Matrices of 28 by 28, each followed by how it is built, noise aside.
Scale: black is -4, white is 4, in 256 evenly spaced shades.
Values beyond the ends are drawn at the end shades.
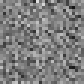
repeating rows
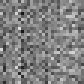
repeating rows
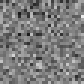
low rank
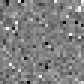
sparse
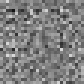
low rank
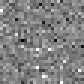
sparse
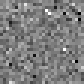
sparse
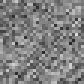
Hankel
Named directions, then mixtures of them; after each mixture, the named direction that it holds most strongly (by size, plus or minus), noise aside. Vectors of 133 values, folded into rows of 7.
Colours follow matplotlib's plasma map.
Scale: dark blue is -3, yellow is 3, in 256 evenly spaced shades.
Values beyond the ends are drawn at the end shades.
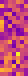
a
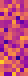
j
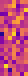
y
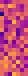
j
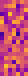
y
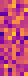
y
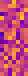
y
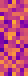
j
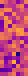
a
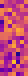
a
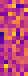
y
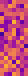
j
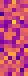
j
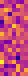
a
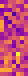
a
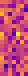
y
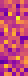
j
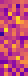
j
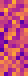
j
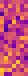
j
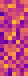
y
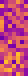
a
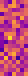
j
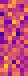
y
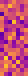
j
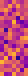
j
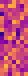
y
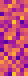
j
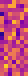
y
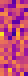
y
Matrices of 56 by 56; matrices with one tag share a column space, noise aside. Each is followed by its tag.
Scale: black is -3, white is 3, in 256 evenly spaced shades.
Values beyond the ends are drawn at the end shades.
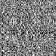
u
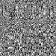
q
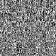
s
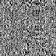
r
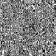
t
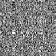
u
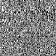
s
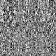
s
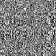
u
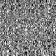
t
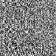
r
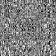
t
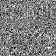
q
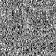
r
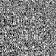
u
